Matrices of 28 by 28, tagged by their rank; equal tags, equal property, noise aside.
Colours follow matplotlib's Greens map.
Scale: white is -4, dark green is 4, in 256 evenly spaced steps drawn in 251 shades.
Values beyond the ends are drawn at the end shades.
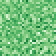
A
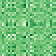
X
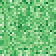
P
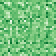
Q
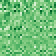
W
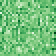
Q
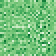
W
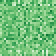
P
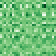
X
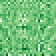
W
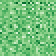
W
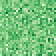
P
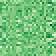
A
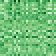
X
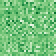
Q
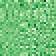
A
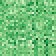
Q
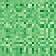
X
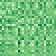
W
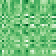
X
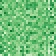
A
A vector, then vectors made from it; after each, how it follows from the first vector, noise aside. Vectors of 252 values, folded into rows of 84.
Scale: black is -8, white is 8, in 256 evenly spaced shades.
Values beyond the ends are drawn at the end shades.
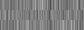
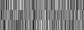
reversed, scaled up.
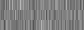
reversed.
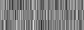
reversed, negated, scaled up.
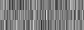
reversed, negated, scaled up.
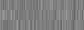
wrapped around, shrunk.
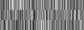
reversed, scaled up.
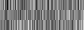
wrapped around, scaled up.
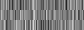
reversed, negated, scaled up.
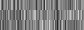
wrapped around, scaled up.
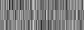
reversed, negated, scaled up.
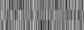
reversed, negated, scaled up.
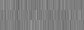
wrapped around, shrunk.
